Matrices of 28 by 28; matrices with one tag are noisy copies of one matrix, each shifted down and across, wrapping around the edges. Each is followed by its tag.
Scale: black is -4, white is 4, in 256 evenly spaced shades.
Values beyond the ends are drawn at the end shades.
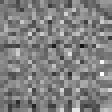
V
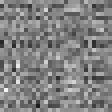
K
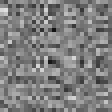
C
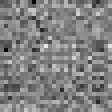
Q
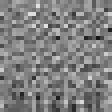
V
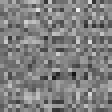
K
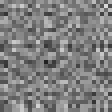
C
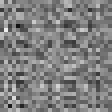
C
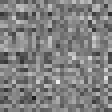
Q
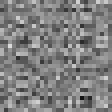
C
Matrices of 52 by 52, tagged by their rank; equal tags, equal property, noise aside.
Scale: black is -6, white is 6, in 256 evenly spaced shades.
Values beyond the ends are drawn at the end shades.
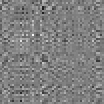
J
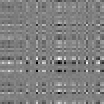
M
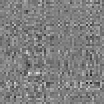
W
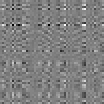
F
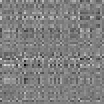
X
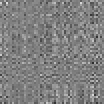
J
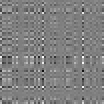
M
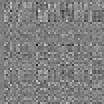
J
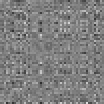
J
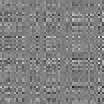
F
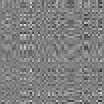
X
